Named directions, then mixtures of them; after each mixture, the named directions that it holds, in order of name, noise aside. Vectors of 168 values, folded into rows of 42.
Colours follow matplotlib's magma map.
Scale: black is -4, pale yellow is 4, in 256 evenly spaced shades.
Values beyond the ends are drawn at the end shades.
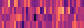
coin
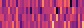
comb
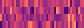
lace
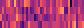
coin, comb, lace.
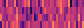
coin, comb, lace.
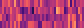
coin, lace.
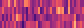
coin, lace.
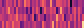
coin, comb.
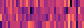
comb, lace.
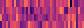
coin, comb, lace.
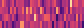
coin, comb.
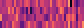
coin, comb, lace.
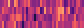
coin.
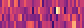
coin, comb, lace.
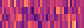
coin, lace.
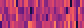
comb, lace.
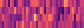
coin.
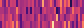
comb.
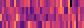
coin, comb, lace.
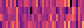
comb, lace.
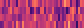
coin, comb, lace.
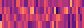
lace.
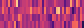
coin, comb.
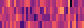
coin, comb, lace.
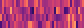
lace.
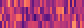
coin, lace.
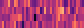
coin.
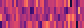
comb, lace.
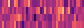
coin.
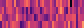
coin, comb, lace.
